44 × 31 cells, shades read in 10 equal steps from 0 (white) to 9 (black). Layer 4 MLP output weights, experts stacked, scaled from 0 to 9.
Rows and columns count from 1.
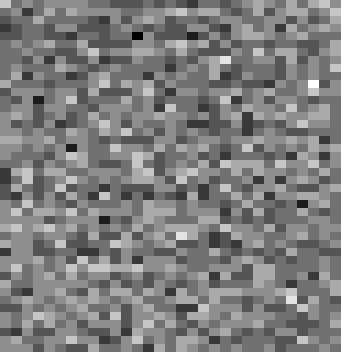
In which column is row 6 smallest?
17
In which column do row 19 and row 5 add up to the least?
23
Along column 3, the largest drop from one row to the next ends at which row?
38
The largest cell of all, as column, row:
13, 5
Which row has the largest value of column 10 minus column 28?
43
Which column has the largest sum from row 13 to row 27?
4
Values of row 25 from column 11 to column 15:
5 7 5 7 5
